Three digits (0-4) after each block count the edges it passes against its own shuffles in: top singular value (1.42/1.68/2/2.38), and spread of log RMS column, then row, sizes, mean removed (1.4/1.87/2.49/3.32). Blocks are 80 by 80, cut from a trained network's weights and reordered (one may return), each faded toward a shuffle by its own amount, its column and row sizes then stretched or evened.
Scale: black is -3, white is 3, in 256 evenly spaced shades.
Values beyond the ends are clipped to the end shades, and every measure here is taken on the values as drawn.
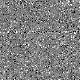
0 2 2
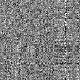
3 2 0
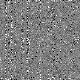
0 3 1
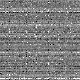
4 1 3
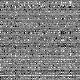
3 2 3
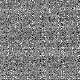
1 3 0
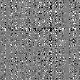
1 4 3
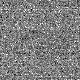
0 0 1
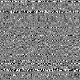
3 0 4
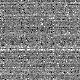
3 2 1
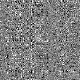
3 3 1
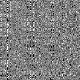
3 3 0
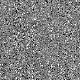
0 2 0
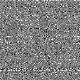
0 1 3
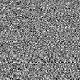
3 0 2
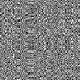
4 2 0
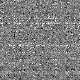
1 2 2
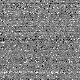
1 0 2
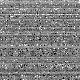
3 0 2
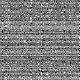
4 3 0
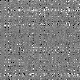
1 3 3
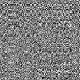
4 0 2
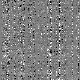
1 4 0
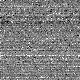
3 0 2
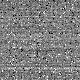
1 1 0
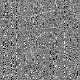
1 4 1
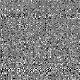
2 2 3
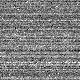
4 0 2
